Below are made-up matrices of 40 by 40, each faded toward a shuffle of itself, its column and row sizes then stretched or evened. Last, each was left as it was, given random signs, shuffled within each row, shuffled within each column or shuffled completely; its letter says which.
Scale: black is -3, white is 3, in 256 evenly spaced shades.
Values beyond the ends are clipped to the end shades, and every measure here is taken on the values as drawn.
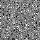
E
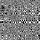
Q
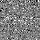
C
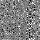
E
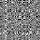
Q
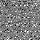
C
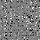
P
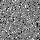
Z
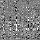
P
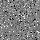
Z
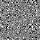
P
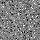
Z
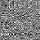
Q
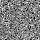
Z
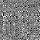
Q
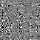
P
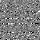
C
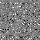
C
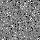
Z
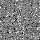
Z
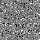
C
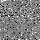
C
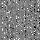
E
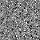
E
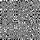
Q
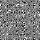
P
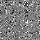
P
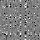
Q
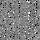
E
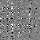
P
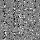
E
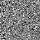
E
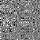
Q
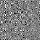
Q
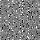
E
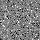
Z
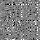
P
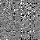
P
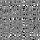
Q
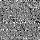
C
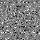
C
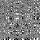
Q
